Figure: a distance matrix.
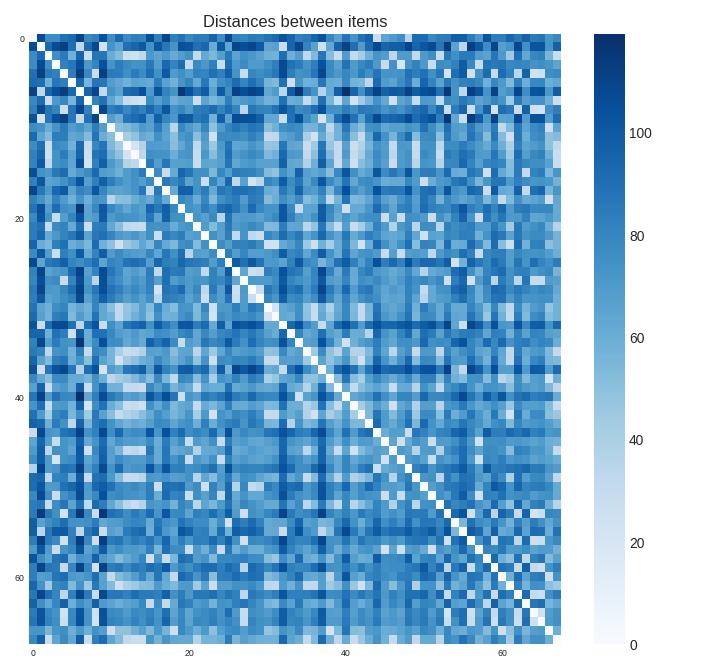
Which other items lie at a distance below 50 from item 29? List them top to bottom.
16, 22, 26, 28, 50
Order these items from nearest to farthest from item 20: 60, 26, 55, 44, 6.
26, 44, 60, 55, 6
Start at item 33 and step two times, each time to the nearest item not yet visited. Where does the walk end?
43
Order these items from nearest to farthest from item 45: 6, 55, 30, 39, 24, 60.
24, 39, 30, 60, 55, 6
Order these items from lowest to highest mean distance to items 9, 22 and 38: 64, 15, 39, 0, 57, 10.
10, 15, 39, 57, 64, 0
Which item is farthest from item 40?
6
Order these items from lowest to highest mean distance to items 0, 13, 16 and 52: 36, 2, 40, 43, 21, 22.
2, 21, 22, 36, 43, 40
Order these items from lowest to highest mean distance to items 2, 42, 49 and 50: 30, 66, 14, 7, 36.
7, 14, 36, 30, 66
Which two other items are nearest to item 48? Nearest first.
44, 0
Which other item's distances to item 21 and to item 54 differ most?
25
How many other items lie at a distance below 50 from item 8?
8
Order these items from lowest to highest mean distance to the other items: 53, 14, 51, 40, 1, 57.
14, 57, 51, 53, 40, 1
